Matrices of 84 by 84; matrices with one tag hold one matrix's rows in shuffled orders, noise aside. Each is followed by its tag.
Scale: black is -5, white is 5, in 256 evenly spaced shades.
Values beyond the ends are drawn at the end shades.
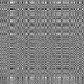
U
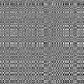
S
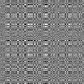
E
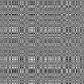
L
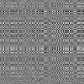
S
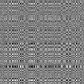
L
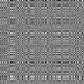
U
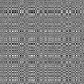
L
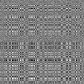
L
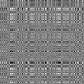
U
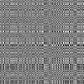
S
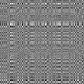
U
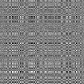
L
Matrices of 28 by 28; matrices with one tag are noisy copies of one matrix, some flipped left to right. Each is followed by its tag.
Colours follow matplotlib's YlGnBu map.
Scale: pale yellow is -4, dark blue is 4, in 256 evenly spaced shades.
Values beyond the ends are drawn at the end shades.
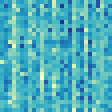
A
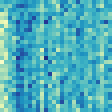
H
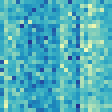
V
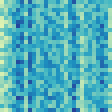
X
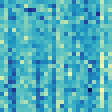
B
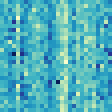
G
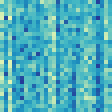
B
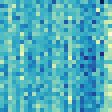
H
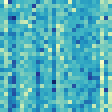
B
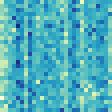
X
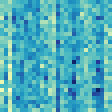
B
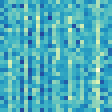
A
